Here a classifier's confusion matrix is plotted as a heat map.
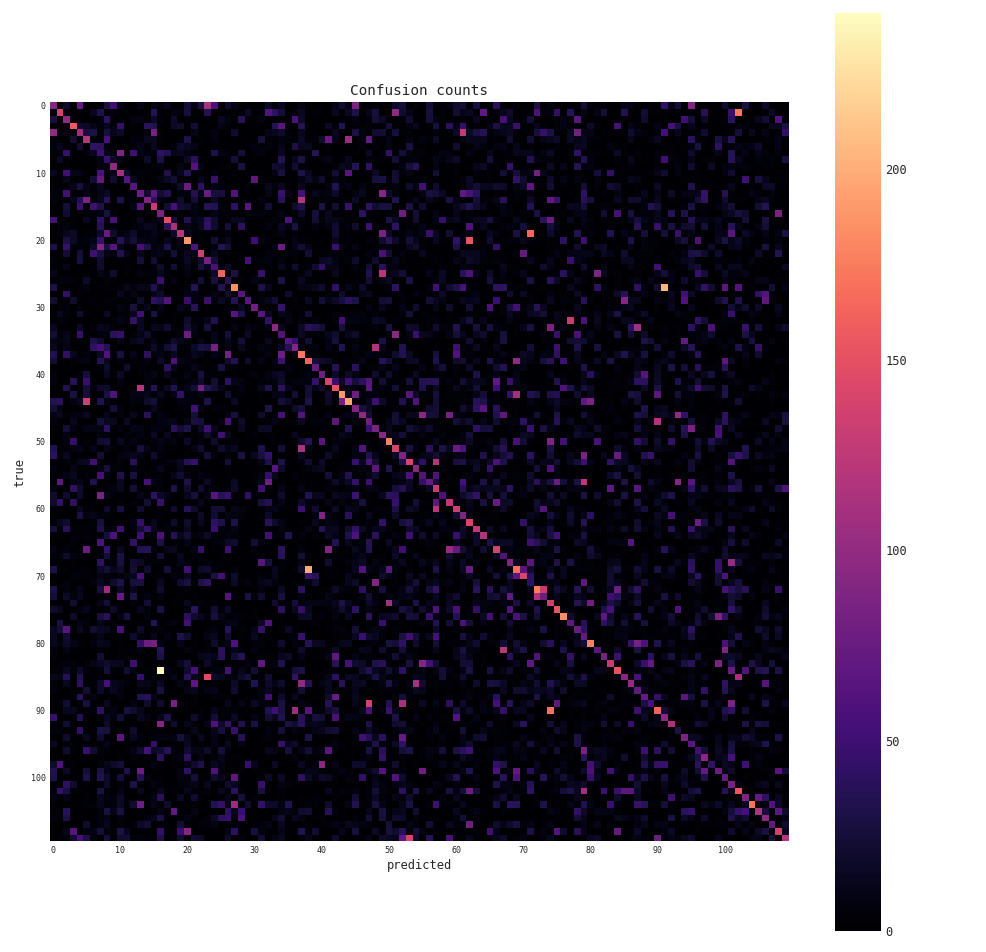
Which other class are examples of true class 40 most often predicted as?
88
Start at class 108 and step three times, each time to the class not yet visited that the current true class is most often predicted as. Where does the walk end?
96
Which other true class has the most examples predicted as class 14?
80
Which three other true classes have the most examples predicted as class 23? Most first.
85, 0, 13
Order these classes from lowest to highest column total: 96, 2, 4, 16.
4, 96, 2, 16
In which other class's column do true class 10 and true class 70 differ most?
72
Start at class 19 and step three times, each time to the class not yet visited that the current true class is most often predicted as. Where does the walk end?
95
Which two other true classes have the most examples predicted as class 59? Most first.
66, 46
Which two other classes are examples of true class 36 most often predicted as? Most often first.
48, 24
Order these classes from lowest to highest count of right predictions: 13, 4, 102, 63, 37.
13, 4, 63, 102, 37
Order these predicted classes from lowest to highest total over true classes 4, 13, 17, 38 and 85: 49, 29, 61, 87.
29, 87, 49, 61
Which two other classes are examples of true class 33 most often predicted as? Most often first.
87, 74
